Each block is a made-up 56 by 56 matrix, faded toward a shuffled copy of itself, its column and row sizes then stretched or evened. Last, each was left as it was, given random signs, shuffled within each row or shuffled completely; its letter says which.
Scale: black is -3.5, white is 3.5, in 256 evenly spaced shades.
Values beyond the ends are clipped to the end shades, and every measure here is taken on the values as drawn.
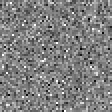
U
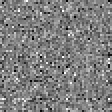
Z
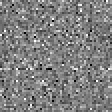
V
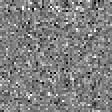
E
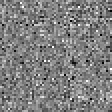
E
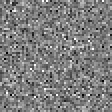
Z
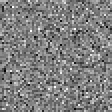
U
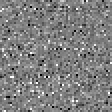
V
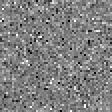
U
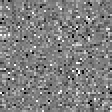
E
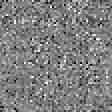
E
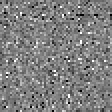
Z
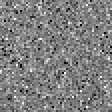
U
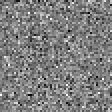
Z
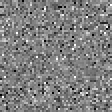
Z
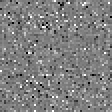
V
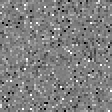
U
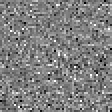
V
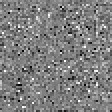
Z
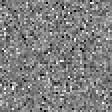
U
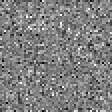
Z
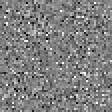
Z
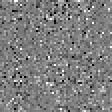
Z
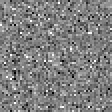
E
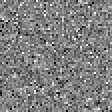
U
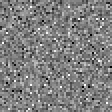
U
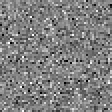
V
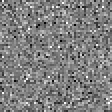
V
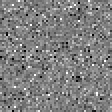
V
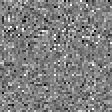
E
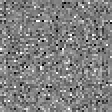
E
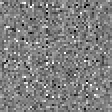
Z
